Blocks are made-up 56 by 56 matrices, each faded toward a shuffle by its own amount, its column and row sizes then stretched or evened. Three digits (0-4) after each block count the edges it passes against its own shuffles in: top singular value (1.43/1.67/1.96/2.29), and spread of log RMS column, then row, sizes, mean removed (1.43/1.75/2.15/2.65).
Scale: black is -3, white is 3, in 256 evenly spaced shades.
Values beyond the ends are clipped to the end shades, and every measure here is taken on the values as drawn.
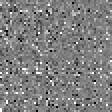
1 3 2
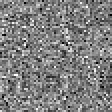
2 0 0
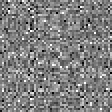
4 1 0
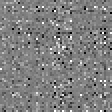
0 3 3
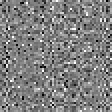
4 2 0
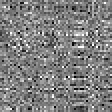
4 1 3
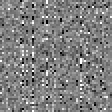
3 4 1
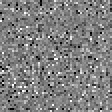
0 0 2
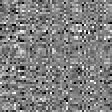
4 3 3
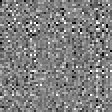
3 3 2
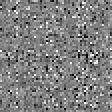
0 3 1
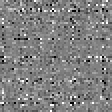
0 3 4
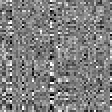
4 4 1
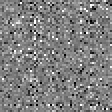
3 2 1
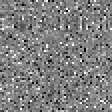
2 0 0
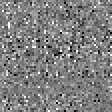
0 1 3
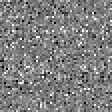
0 0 0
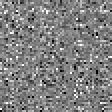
1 3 1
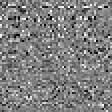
3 0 3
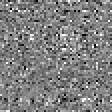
3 1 3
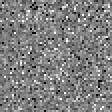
0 0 0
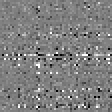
2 2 4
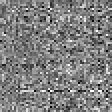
3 2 2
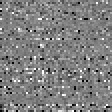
1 0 4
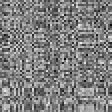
4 1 1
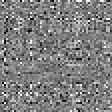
3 2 4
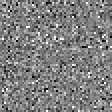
0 3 2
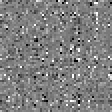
1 3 2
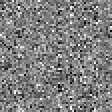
1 3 0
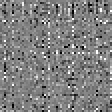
2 4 2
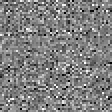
3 1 2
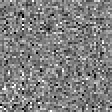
1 1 1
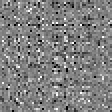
3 3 1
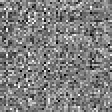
3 2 0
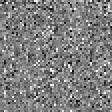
0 2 1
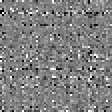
1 3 4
